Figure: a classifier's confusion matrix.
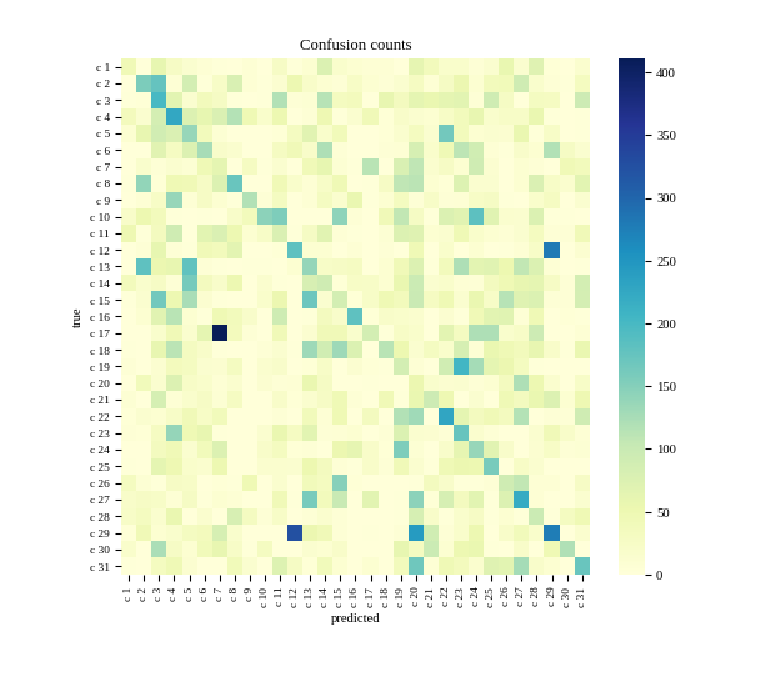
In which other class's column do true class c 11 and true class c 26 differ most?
c 15
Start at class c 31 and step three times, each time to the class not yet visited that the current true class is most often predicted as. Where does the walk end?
c 13
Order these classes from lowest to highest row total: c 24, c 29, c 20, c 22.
c 20, c 24, c 22, c 29
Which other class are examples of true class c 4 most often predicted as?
c 8
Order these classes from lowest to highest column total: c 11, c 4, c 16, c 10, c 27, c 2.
c 10, c 16, c 2, c 11, c 27, c 4
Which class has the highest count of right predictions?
c 29
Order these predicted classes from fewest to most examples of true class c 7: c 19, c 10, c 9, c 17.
c 10, c 9, c 19, c 17
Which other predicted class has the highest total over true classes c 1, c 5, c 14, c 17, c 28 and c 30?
c 7
